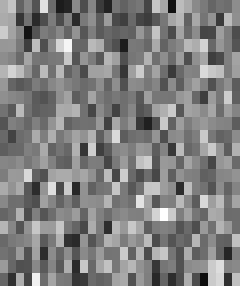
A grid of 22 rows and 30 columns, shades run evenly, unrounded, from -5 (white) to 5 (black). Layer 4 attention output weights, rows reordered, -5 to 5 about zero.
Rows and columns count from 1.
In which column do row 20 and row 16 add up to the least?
18
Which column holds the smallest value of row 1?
6
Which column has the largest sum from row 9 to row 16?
5
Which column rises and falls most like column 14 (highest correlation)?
11
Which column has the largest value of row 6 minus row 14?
16
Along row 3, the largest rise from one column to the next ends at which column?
4
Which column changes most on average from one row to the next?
20
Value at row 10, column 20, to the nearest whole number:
2
